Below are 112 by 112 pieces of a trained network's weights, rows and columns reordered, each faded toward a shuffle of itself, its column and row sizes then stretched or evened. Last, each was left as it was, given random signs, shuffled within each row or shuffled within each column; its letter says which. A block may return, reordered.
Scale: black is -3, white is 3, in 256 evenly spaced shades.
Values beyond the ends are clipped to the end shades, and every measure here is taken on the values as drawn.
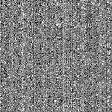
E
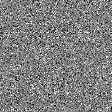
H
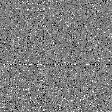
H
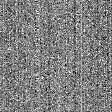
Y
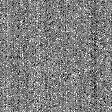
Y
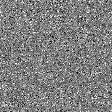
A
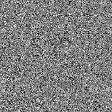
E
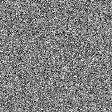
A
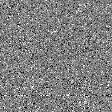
H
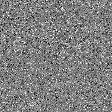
A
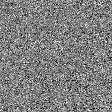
A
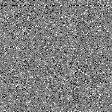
H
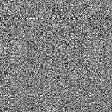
E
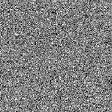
E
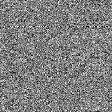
E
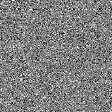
H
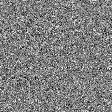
A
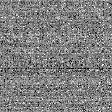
E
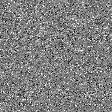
A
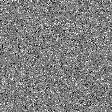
A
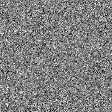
H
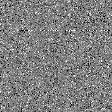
H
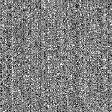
E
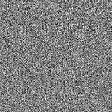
E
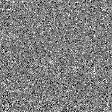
H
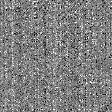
E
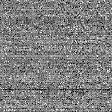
E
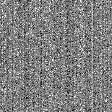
Y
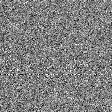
A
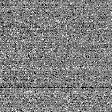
E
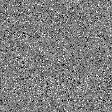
H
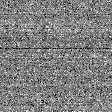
A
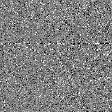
H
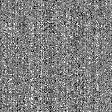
E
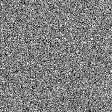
A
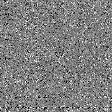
H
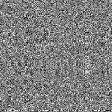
E
